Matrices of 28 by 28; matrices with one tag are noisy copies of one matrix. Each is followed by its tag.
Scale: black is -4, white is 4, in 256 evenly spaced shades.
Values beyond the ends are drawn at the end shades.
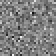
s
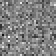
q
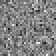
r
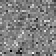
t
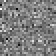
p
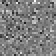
s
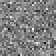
r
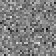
r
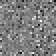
t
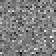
t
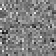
p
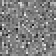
q
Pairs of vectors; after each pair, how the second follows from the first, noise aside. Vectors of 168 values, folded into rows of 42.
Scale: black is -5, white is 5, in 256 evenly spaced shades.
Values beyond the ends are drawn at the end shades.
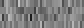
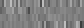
reversed, partly zeroed.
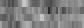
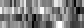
reversed, scaled up.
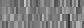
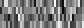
wrapped around, scaled up.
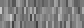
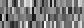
wrapped around, scaled up.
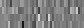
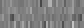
reversed, negated, partly zeroed.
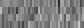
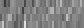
reversed, negated, partly zeroed.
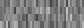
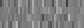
reversed, negated, partly zeroed.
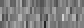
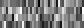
reversed, scaled up.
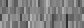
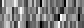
wrapped around, scaled up.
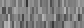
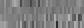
reversed, partly zeroed.
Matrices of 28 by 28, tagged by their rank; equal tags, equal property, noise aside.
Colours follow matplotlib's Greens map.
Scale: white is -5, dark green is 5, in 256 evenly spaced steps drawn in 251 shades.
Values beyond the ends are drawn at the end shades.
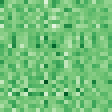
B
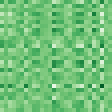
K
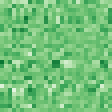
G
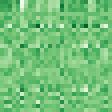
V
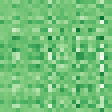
V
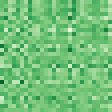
B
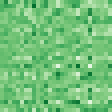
V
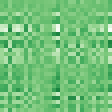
V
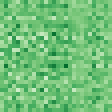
G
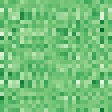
V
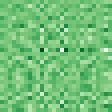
B
